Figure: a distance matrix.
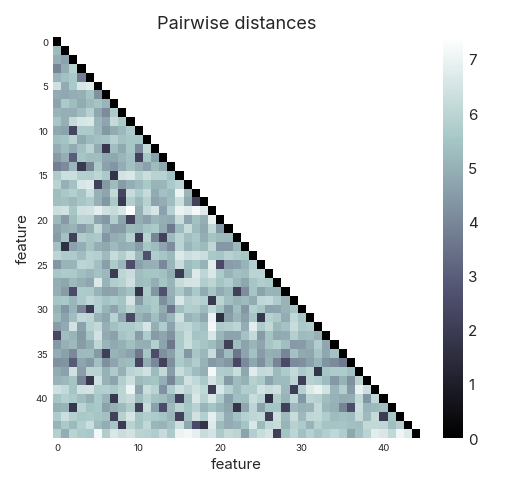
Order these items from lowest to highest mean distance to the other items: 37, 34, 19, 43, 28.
28, 34, 43, 37, 19
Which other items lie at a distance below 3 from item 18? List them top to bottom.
8, 17, 43
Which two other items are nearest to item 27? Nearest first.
44, 36
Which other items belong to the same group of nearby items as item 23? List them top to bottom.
1
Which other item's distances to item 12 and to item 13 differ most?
6
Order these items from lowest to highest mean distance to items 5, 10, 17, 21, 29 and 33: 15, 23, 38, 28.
28, 23, 38, 15
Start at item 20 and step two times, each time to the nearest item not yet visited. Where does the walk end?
25
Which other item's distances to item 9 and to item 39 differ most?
19
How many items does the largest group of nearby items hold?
7
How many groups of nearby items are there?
15
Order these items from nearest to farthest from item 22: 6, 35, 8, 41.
41, 35, 6, 8
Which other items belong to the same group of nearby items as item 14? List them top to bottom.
3
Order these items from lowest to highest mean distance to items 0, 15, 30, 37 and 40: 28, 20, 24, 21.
21, 28, 20, 24
